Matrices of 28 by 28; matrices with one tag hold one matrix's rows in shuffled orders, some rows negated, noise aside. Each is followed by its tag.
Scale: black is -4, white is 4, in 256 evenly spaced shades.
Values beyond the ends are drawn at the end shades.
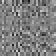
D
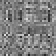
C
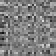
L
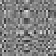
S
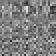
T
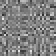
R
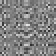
S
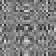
S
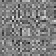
D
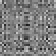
S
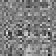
C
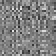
D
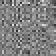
D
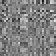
R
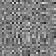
D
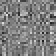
R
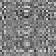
S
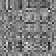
C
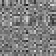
T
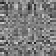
L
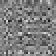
C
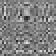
S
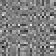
R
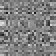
L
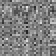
T
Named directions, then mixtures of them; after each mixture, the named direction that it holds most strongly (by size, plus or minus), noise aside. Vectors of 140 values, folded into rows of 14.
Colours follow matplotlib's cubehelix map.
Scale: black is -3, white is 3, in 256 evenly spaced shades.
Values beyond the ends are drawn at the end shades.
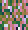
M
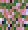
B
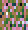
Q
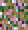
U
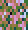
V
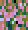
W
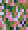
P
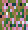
Q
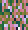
M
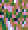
P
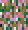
U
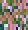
M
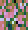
W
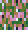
P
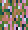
M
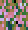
W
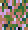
M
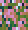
U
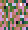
Q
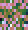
B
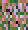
M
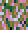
P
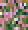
W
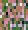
Q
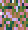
U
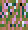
Q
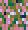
V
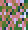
V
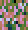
W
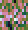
W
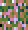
U
